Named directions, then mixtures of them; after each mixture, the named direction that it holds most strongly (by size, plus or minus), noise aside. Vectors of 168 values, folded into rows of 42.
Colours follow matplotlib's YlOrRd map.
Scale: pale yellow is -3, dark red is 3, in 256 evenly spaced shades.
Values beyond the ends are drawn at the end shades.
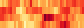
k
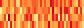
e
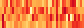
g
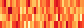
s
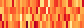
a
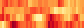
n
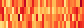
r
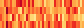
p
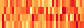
g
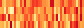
e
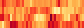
n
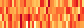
a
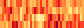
n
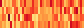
e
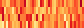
r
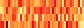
r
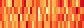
r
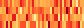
p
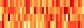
g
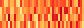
e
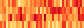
p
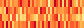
p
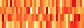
g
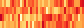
k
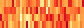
a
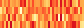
e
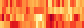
n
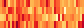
s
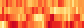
n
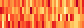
g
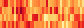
k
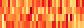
g
